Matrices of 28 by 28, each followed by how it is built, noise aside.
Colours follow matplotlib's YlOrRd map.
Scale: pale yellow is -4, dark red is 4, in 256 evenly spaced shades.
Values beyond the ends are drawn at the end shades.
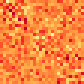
block diagonal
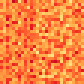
repeating rows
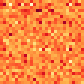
uneven rows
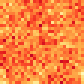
smooth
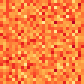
repeating rows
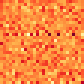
uneven rows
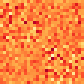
block diagonal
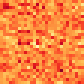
low rank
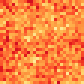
smooth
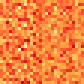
repeating rows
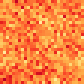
smooth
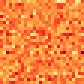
uneven rows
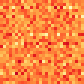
uneven rows
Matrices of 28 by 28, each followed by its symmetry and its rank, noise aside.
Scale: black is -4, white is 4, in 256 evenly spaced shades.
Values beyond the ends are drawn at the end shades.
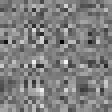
no symmetry, rank four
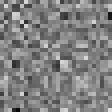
symmetric, rank three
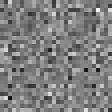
no symmetry, rank five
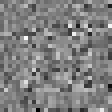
no symmetry, rank five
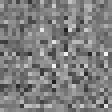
no symmetry, rank five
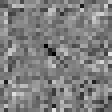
symmetric, rank five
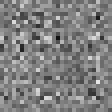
no symmetry, rank four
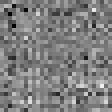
no symmetry, rank five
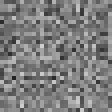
no symmetry, rank five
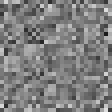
no symmetry, rank five
